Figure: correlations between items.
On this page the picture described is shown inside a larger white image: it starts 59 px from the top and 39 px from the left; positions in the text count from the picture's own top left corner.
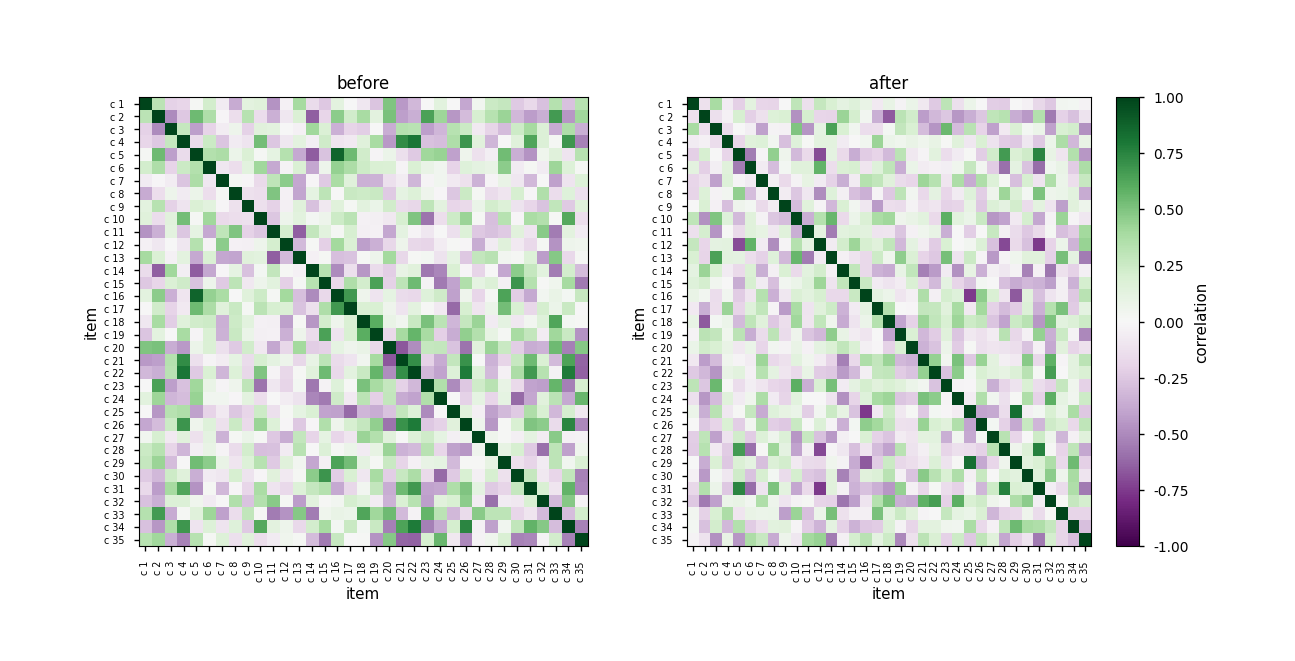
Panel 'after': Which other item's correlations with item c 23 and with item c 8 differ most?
c 10
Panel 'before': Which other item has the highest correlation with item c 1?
c 20
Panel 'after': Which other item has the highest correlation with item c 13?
c 3
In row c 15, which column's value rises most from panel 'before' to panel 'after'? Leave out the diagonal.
c 35
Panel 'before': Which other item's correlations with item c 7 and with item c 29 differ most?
c 33
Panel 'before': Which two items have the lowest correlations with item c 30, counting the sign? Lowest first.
c 24, c 35
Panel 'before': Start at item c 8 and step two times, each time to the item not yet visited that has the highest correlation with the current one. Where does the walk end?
c 32
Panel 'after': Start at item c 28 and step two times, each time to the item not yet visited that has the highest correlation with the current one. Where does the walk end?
c 5
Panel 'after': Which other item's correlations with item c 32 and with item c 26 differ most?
c 29
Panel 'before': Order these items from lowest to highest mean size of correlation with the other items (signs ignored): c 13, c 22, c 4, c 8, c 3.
c 8, c 13, c 3, c 4, c 22
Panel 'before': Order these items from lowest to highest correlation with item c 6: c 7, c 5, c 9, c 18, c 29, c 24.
c 7, c 24, c 9, c 18, c 5, c 29
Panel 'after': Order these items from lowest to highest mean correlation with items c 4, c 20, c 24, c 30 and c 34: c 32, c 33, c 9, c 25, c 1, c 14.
c 14, c 9, c 1, c 25, c 33, c 32
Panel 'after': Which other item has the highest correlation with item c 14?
c 2
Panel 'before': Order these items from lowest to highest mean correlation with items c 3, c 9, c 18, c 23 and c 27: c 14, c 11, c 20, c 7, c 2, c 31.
c 14, c 7, c 11, c 31, c 20, c 2
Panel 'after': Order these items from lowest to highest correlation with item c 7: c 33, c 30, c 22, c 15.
c 15, c 33, c 30, c 22
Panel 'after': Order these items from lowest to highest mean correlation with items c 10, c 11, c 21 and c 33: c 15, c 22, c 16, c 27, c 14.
c 14, c 27, c 15, c 22, c 16
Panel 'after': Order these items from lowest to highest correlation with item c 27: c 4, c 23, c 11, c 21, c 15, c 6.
c 23, c 6, c 4, c 15, c 21, c 11
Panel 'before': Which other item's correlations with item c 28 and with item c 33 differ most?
c 18
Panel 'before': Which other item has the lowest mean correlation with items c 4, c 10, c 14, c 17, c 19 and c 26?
c 35
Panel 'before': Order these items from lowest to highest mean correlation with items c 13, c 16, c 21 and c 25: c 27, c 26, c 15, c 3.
c 15, c 27, c 3, c 26
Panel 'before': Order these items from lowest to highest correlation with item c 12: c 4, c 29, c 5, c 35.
c 4, c 35, c 29, c 5
